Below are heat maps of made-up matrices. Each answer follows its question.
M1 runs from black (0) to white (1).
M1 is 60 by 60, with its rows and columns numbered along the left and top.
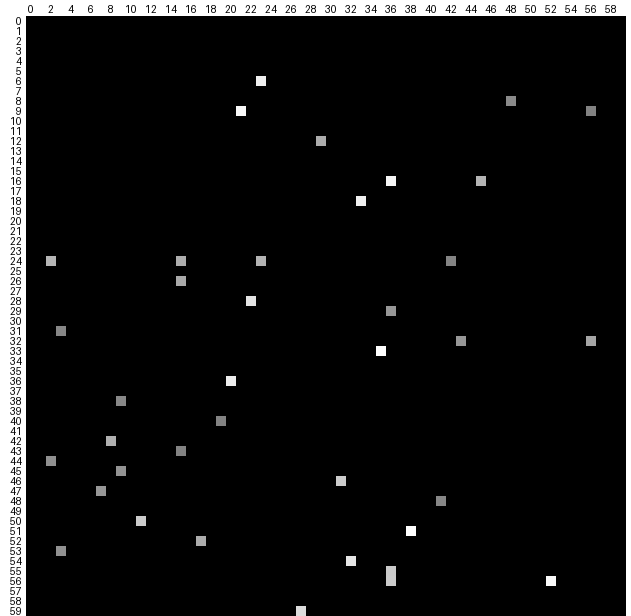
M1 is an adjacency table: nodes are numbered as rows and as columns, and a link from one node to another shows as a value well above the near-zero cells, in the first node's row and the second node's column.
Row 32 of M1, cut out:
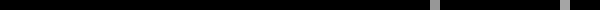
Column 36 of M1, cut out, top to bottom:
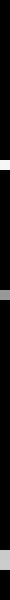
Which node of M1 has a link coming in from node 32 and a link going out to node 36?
node 56
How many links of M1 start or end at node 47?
1
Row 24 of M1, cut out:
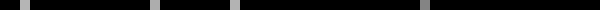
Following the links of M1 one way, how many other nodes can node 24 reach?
7
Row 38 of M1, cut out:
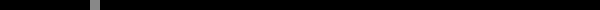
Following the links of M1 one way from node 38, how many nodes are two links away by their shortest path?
2
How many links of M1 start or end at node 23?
2
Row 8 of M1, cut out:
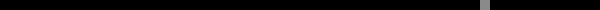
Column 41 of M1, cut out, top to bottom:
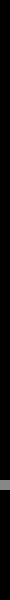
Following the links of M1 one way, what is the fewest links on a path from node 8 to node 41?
2
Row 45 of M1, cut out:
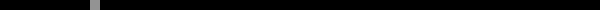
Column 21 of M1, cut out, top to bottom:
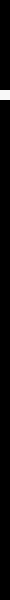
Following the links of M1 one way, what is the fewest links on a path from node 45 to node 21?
2
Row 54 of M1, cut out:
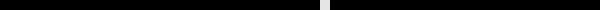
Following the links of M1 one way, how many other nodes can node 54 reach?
8
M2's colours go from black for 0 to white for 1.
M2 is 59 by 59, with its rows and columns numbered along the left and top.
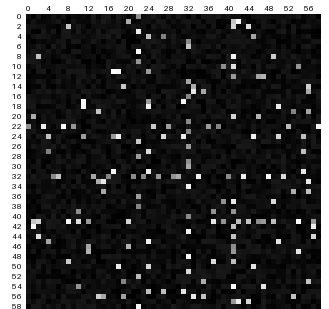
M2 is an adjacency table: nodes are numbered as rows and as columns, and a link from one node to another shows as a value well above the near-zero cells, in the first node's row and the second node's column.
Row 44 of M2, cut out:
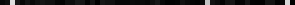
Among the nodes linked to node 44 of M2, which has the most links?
node 41
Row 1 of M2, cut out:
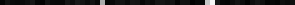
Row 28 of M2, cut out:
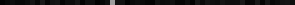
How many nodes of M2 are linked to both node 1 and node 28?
0
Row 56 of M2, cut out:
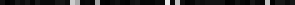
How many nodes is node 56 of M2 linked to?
6
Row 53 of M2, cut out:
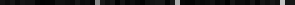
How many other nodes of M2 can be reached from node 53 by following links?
6
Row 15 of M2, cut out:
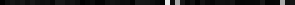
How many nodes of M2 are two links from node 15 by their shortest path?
3
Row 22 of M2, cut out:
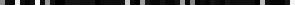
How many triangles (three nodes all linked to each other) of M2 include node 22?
0
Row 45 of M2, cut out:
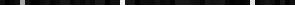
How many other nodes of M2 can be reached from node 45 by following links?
9
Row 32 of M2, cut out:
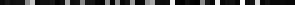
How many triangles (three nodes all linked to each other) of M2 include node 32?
0
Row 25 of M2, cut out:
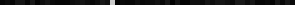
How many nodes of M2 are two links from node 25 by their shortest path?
9
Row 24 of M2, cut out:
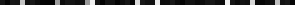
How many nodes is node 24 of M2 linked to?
9
